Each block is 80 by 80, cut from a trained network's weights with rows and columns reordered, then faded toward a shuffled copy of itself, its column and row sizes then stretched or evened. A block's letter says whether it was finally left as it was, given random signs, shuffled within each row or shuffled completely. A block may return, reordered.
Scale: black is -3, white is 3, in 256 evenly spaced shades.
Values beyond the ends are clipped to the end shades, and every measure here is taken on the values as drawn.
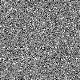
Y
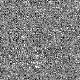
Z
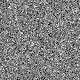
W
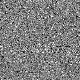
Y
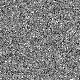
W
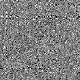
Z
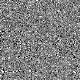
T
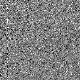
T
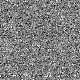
Y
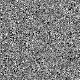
T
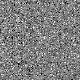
Z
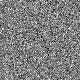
W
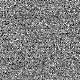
Y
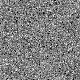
W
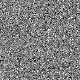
T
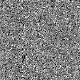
T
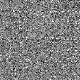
Z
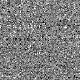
Z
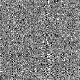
Z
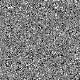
T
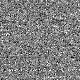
Y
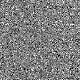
Z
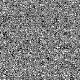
Z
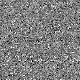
Y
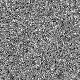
W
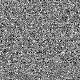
Y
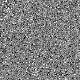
Y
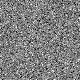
W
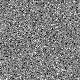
W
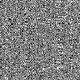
Z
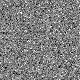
W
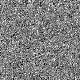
W
